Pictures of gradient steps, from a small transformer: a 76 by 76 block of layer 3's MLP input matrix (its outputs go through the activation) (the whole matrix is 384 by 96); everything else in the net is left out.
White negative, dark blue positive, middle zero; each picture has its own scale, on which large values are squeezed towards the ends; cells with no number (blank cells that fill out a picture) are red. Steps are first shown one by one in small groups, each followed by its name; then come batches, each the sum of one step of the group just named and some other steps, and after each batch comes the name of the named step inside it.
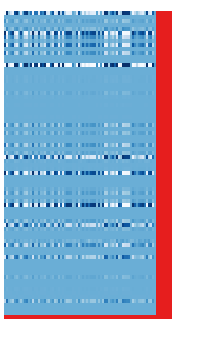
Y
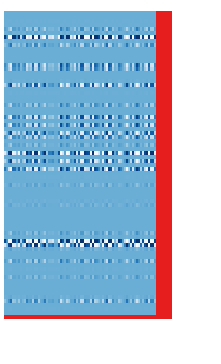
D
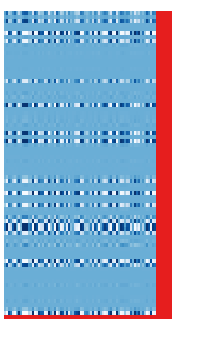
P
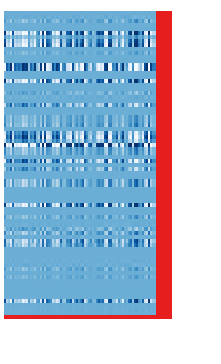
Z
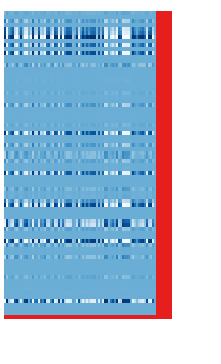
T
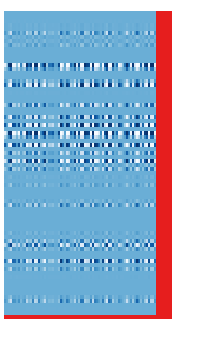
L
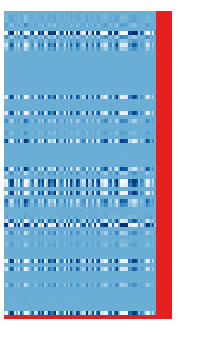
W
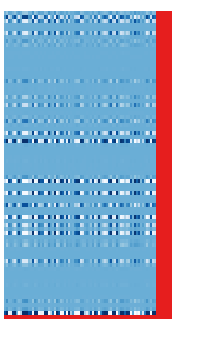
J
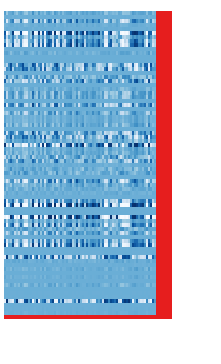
Z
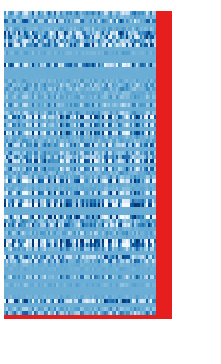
J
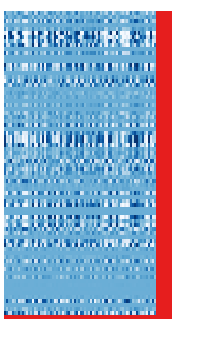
T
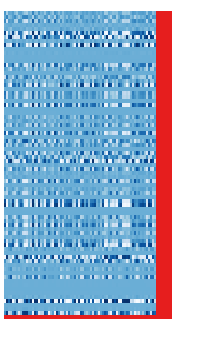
J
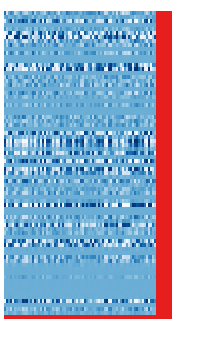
D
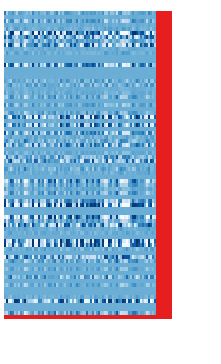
W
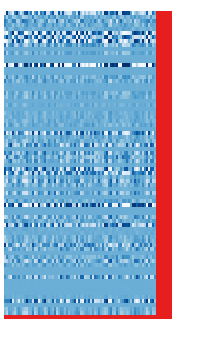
Y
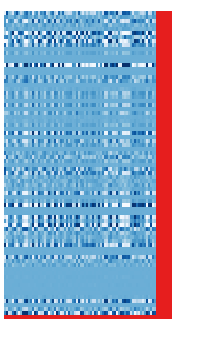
Y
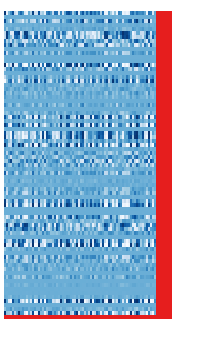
P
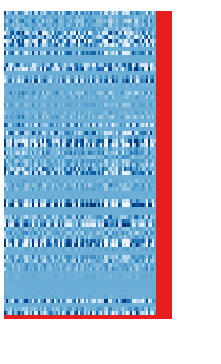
T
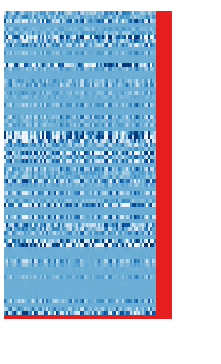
D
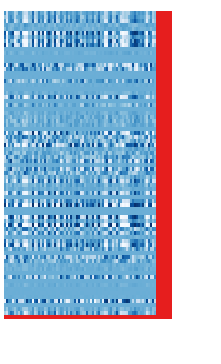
Z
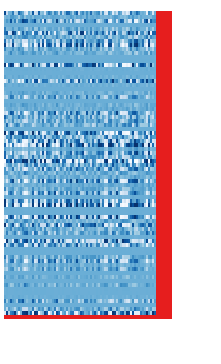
Z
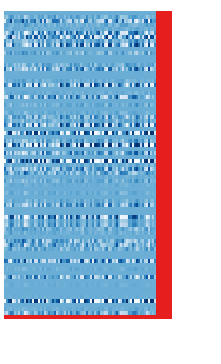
L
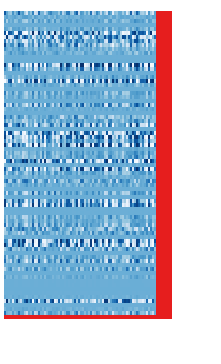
D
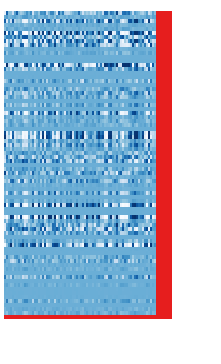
Y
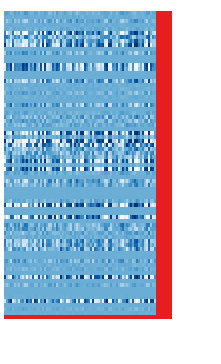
Z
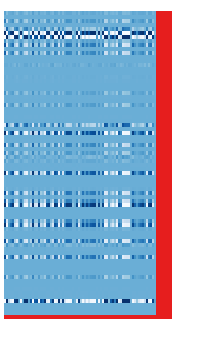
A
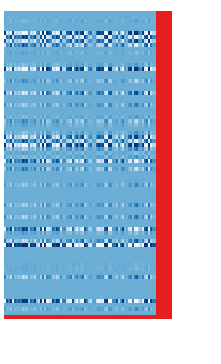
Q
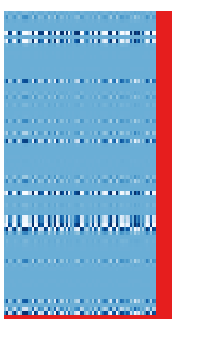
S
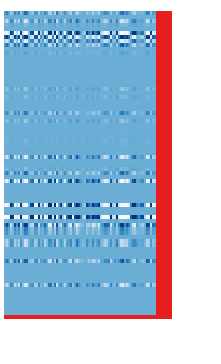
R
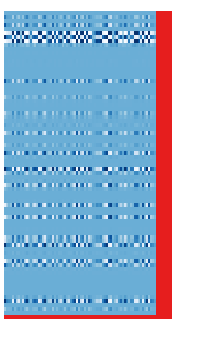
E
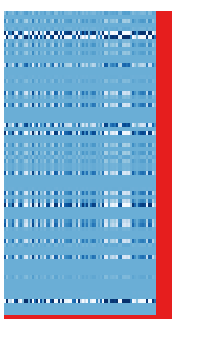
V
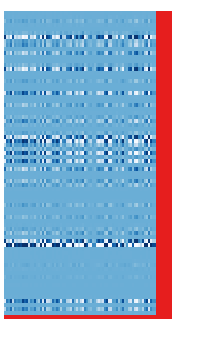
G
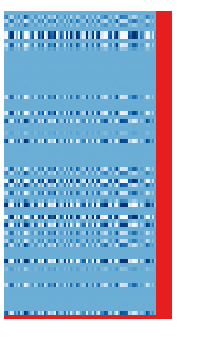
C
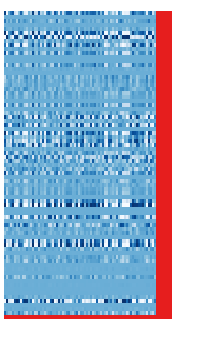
A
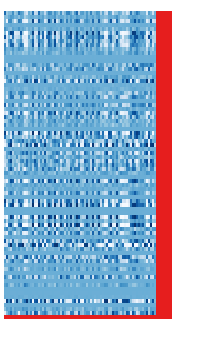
G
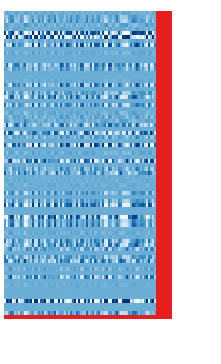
V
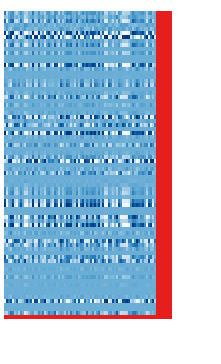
A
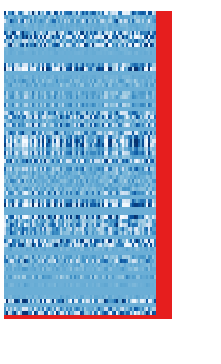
Q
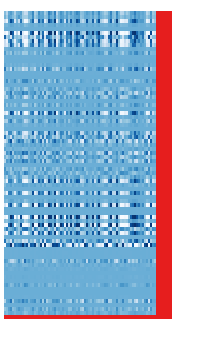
G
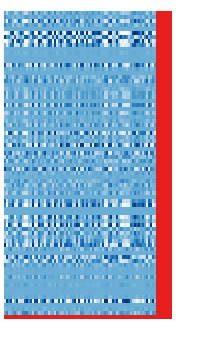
E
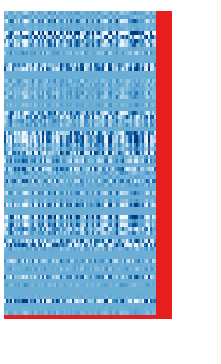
Q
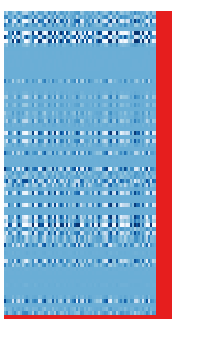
E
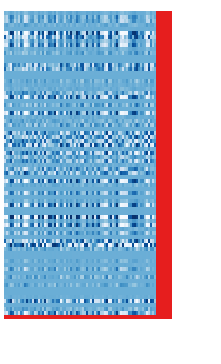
G
